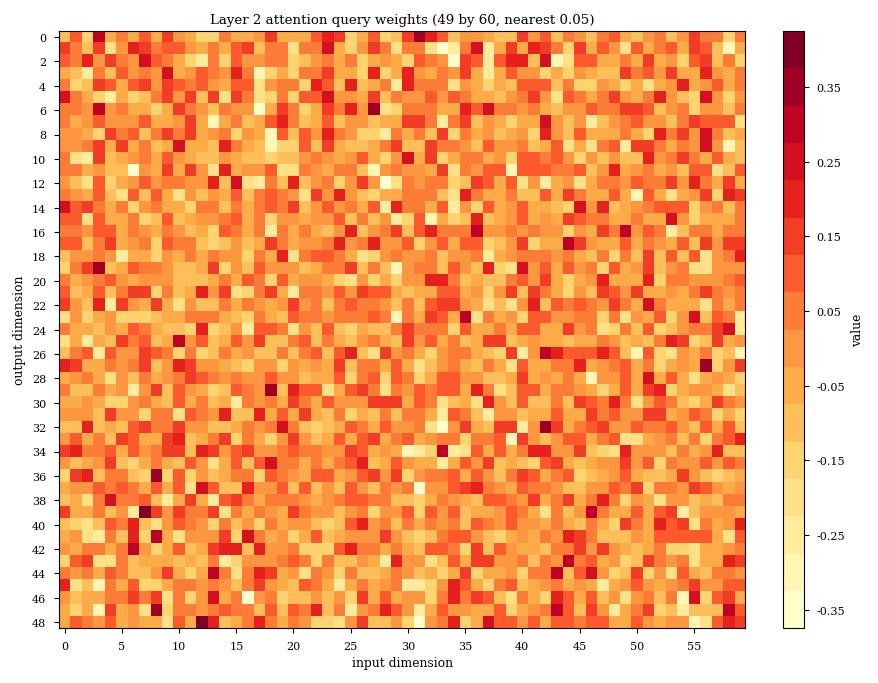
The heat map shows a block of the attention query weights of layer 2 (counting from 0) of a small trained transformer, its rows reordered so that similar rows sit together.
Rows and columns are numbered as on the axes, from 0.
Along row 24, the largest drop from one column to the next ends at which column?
59
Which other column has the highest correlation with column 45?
1
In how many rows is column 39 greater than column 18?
20
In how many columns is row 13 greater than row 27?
25
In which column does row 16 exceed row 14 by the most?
36
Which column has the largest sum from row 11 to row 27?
51
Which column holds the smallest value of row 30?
15
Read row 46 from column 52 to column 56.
-0.1 0.05 -0.3 0.25 -0.15
